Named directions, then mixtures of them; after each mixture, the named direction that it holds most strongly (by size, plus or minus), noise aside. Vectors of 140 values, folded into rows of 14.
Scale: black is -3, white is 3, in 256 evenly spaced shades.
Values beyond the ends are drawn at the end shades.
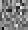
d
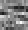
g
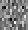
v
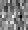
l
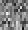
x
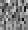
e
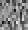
x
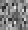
e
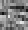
g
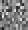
d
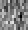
l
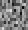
d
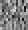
e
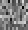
v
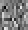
v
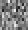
e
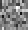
d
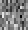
l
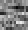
g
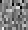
d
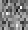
x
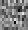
v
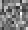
d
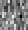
l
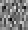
v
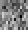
l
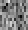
l
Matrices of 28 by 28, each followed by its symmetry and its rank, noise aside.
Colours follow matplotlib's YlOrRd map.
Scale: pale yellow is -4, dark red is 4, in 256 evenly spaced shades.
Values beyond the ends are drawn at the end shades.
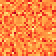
no symmetry, rank six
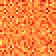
antisymmetric, rank four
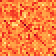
symmetric, rank eight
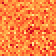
symmetric, rank eight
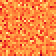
antisymmetric, rank eight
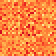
no symmetry, rank six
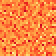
no symmetry, rank eight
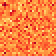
symmetric, rank eight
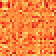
antisymmetric, rank six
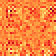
no symmetry, rank four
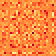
symmetric, rank four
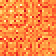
symmetric, rank four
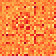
symmetric, rank four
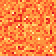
symmetric, rank eight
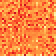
no symmetry, rank six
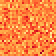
no symmetry, rank eight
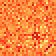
symmetric, rank eight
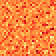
antisymmetric, rank eight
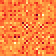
symmetric, rank four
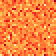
antisymmetric, rank six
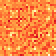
symmetric, rank eight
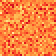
symmetric, rank eight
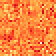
no symmetry, rank six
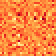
antisymmetric, rank four
